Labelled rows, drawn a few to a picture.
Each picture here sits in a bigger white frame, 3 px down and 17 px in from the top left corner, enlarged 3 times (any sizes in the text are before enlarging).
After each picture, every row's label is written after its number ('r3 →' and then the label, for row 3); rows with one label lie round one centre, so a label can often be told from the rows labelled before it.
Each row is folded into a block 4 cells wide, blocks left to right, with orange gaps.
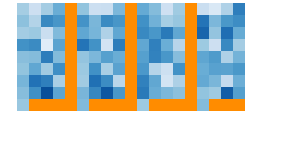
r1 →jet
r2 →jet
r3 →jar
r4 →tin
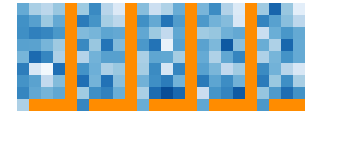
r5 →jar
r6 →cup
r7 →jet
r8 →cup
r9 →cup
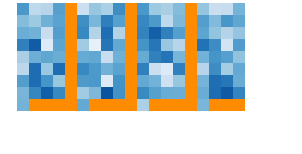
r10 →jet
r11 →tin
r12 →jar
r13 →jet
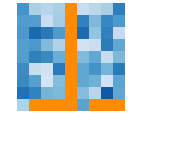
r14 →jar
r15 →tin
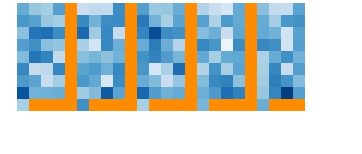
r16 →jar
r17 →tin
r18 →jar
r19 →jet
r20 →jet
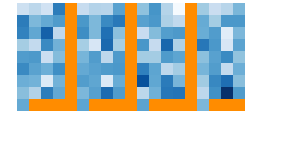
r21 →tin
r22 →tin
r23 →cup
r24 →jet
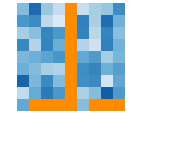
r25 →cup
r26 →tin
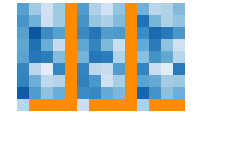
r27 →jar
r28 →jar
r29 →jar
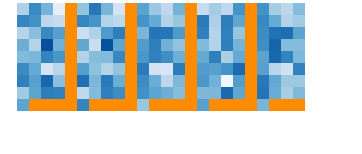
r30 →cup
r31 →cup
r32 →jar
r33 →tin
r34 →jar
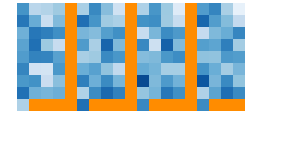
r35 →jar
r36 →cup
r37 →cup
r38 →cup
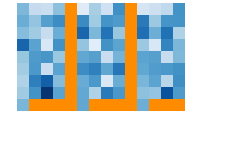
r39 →jet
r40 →tin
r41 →tin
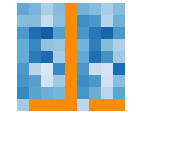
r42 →jar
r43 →jar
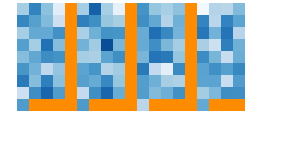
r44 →cup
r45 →cup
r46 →jar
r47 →tin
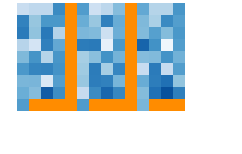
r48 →tin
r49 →jet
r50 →jet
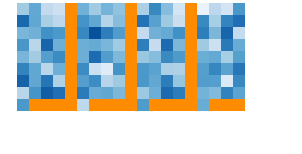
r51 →cup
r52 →jar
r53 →cup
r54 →tin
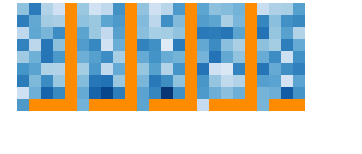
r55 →cup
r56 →jet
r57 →jet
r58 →jar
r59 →tin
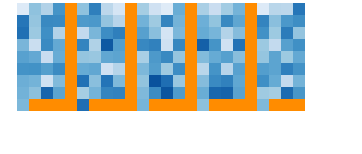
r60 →tin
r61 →cup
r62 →jet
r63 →jet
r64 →tin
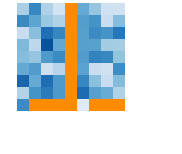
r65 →cup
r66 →jar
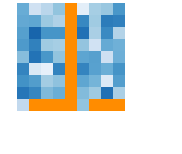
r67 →jar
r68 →tin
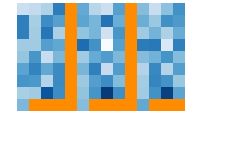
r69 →tin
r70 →jet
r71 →jet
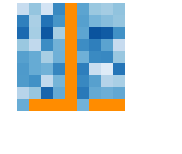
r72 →tin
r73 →jar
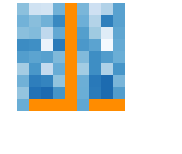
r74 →jet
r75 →jet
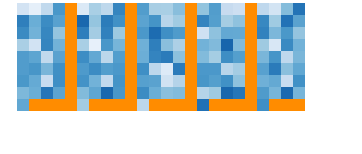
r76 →tin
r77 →tin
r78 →jar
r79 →cup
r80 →tin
